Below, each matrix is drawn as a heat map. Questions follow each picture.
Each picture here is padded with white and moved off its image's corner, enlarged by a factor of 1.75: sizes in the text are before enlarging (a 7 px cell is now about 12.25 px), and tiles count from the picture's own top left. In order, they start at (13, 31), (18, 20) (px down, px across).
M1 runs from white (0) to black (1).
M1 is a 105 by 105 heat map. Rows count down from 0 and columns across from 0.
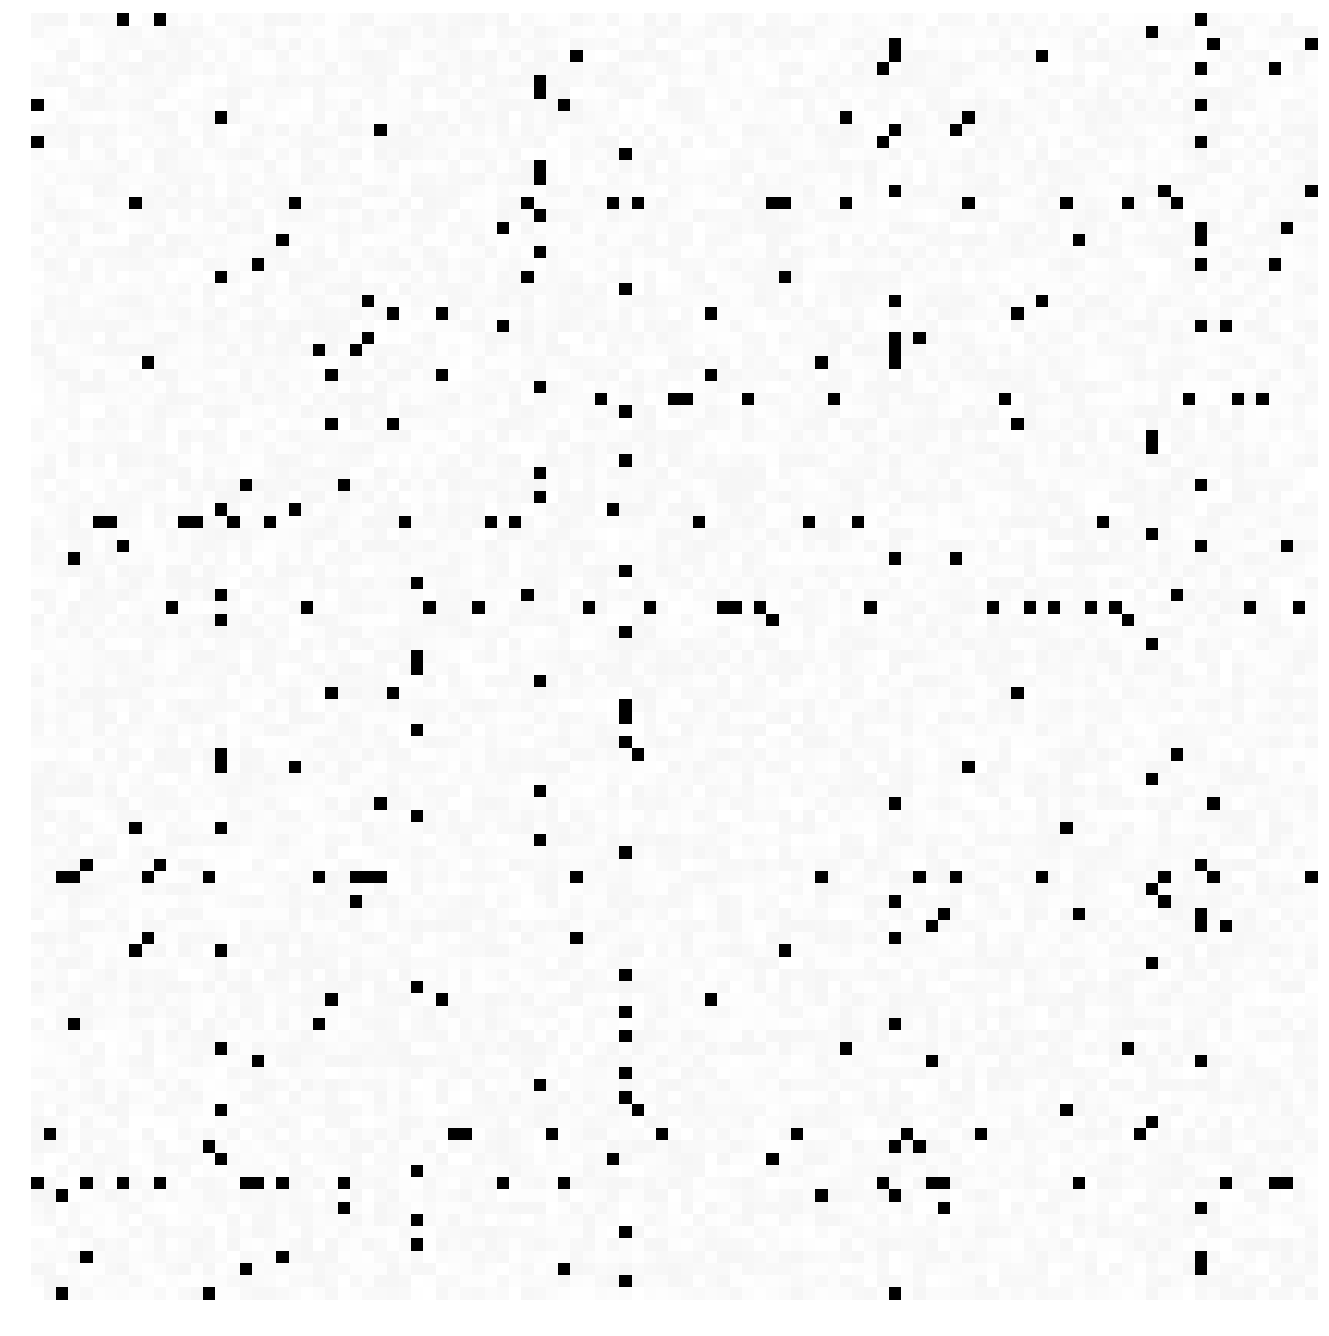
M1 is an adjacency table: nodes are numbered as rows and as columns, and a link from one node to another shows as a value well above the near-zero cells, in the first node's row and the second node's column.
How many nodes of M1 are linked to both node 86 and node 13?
0
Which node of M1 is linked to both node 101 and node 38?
node 95
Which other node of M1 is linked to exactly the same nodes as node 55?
node 33
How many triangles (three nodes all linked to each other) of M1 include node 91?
0
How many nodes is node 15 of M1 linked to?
12
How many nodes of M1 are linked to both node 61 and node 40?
2
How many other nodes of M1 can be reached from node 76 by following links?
12
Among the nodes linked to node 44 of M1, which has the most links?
node 70
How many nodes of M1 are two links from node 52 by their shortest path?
8
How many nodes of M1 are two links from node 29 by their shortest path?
1
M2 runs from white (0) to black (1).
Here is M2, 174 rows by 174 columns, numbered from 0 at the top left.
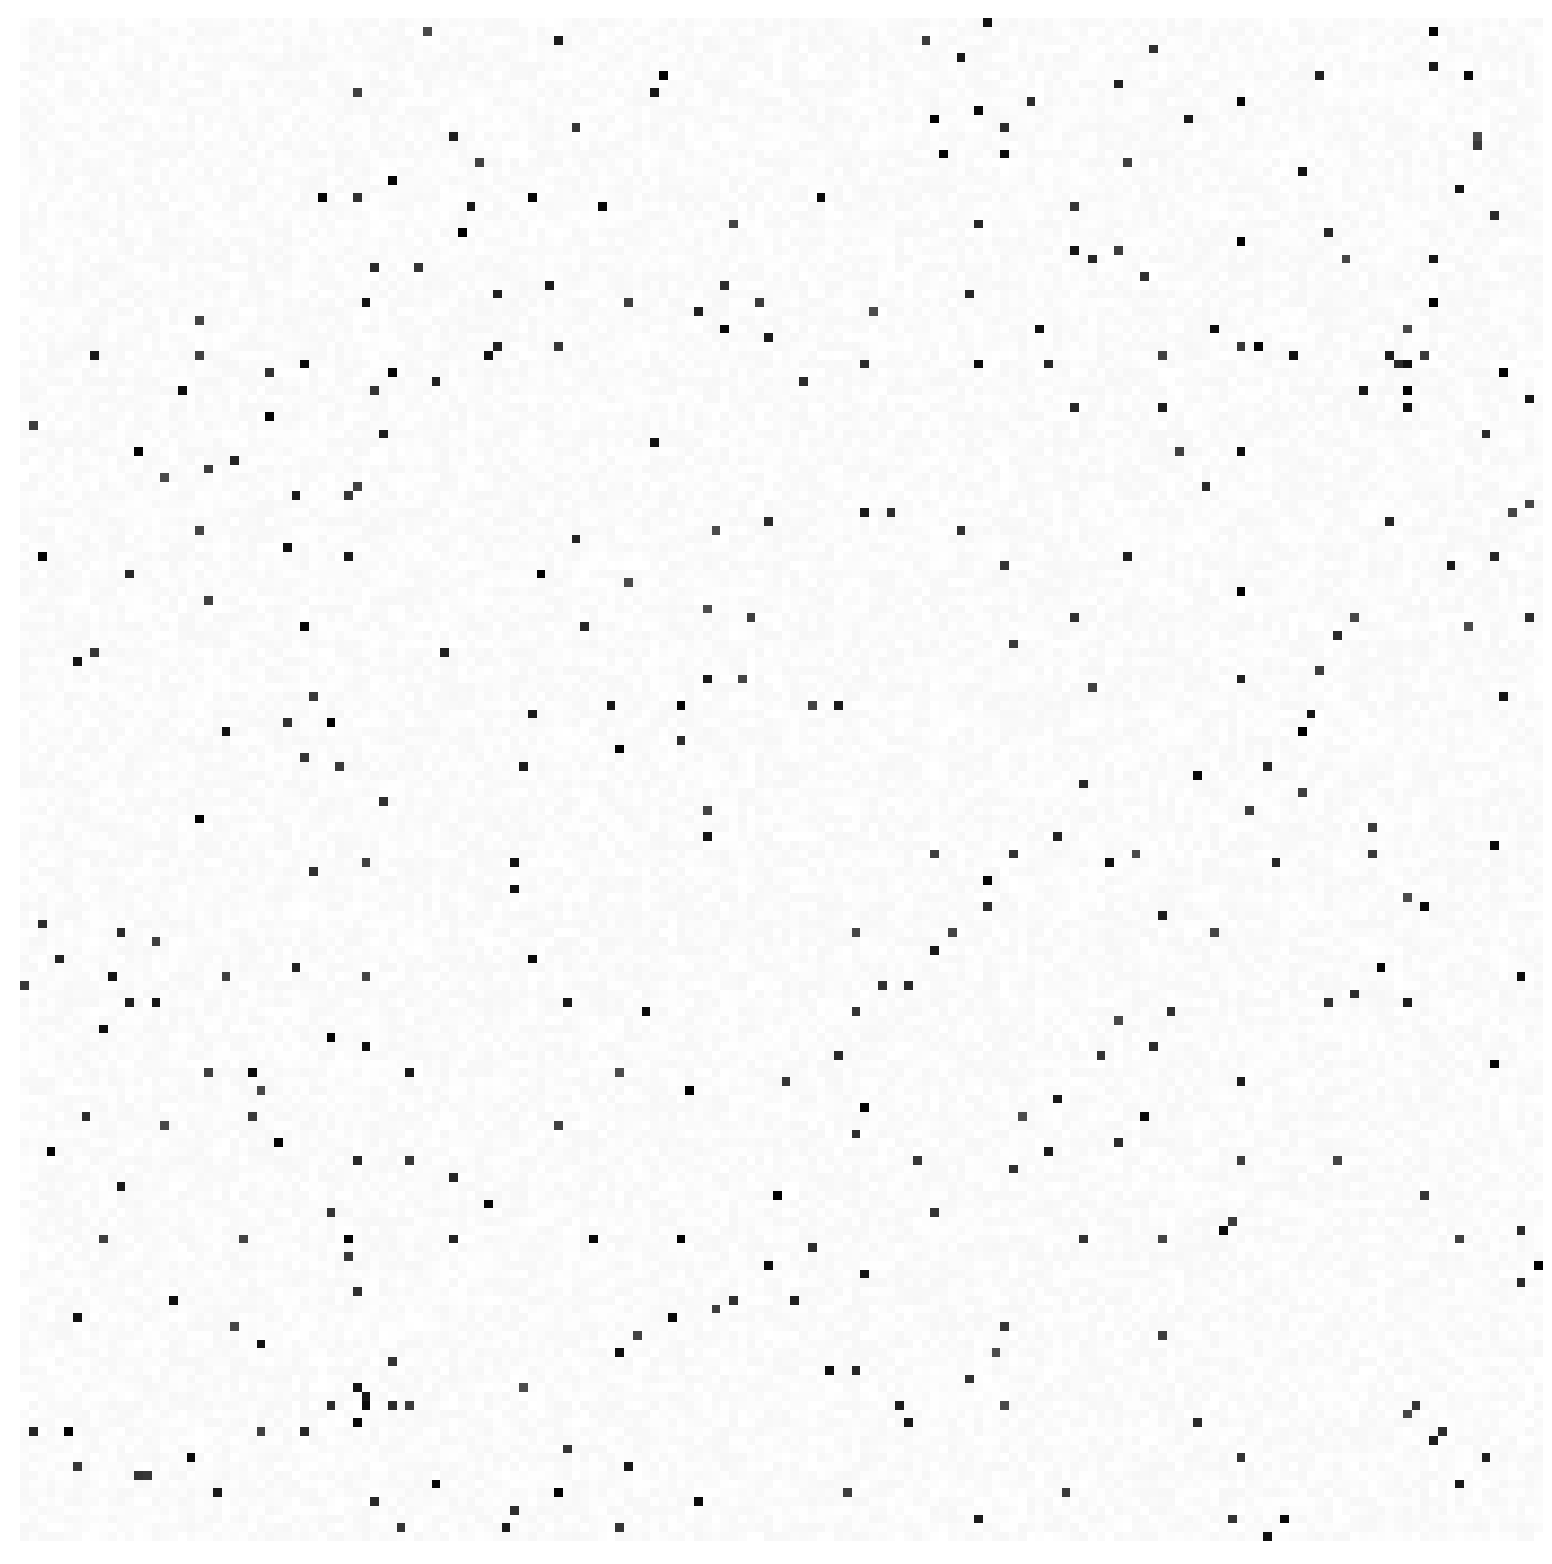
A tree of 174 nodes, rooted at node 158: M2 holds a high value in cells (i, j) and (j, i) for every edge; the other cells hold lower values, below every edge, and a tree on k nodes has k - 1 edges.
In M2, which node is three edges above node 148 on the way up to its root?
69
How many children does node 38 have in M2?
6
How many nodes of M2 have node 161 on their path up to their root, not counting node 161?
8
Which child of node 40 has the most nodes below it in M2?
169
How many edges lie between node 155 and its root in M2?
8
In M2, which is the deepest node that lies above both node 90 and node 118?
78
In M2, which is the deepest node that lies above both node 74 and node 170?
39
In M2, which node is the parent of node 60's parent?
80
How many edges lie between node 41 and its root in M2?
7
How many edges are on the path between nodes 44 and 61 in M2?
4
